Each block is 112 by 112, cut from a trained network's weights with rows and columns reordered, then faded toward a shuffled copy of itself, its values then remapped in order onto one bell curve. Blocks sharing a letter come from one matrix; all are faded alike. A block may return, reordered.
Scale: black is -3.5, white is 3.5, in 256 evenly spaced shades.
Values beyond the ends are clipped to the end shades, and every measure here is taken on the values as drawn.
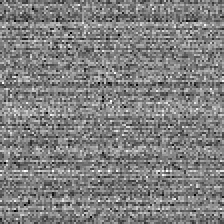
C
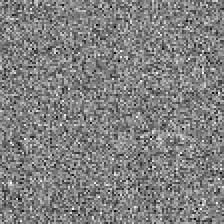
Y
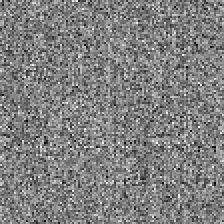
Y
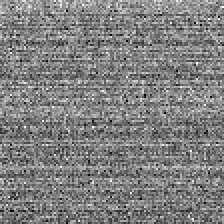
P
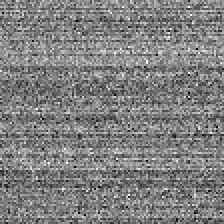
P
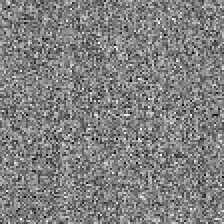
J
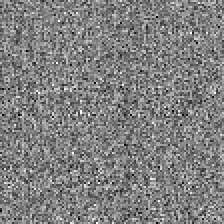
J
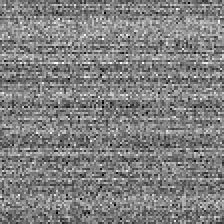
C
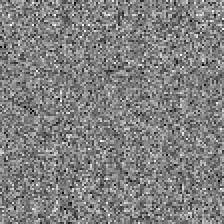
J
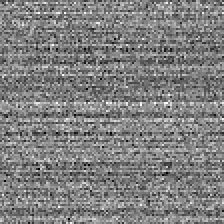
C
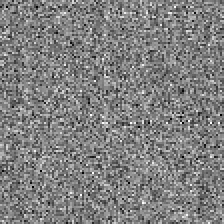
Y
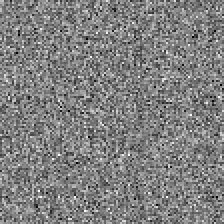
Y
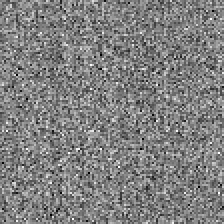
J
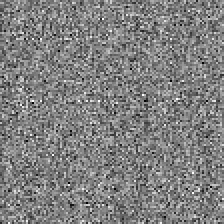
J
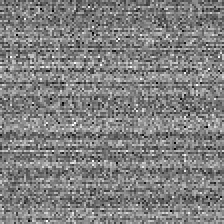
P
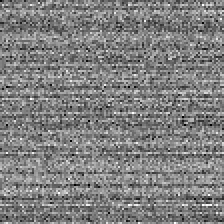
C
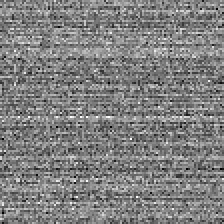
C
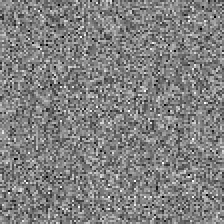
Y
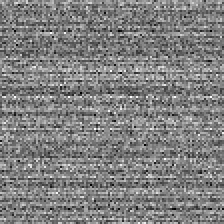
C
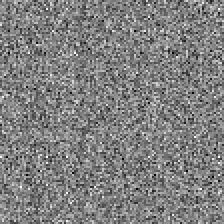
Y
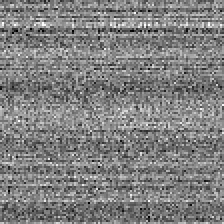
C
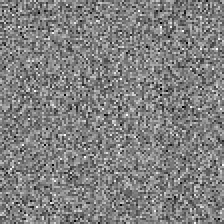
Y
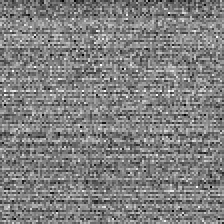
C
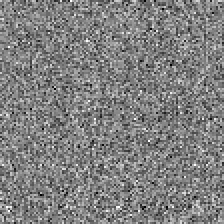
Y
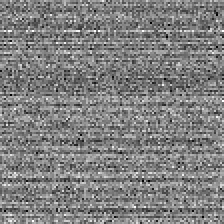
C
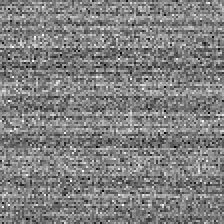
P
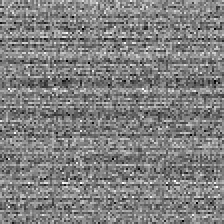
C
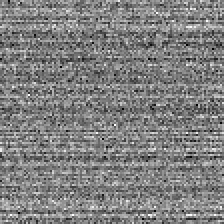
C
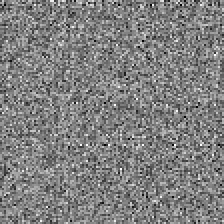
Y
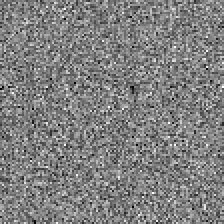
Y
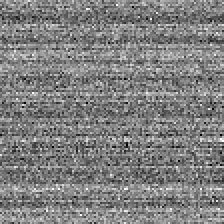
C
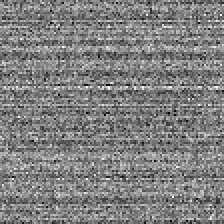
C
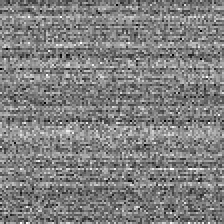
C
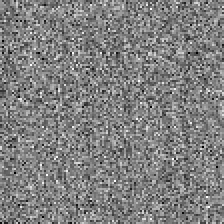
J
